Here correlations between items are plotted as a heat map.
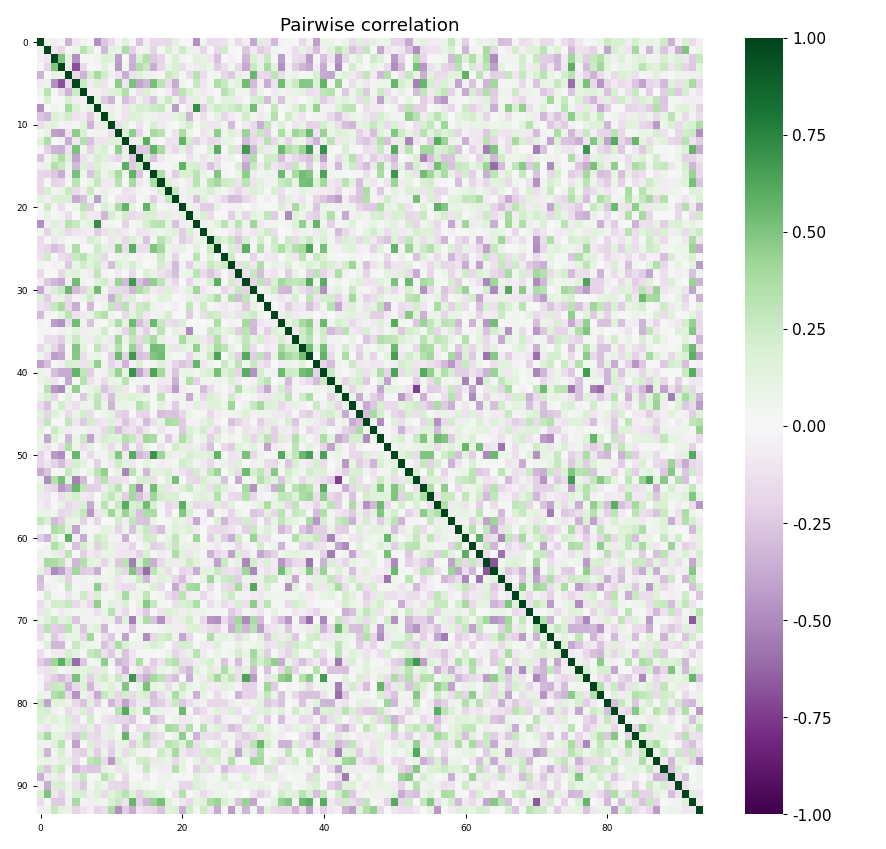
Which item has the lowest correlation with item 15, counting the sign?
64
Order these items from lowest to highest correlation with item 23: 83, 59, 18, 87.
87, 59, 18, 83
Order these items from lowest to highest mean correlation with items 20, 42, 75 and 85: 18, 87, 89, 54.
54, 89, 18, 87
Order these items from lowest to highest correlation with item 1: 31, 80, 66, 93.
80, 31, 66, 93
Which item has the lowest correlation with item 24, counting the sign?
70
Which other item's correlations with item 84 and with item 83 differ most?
12
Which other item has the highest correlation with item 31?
85
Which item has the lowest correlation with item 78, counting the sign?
42
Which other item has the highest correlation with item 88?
53
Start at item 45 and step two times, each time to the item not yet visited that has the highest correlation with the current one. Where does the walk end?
93
